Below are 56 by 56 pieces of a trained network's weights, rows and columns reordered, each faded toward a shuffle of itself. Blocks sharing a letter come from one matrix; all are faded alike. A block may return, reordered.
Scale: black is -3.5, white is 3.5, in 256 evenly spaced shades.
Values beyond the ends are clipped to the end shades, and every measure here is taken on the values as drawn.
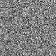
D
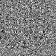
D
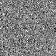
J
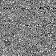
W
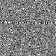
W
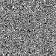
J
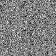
D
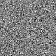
J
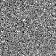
J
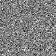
J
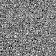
J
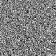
D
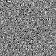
W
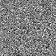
J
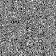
J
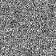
J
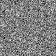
D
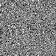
J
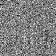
D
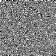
W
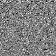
W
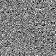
W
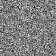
J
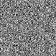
D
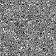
W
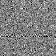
W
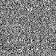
D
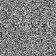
W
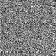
D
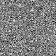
J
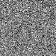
D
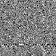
W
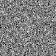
W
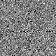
W
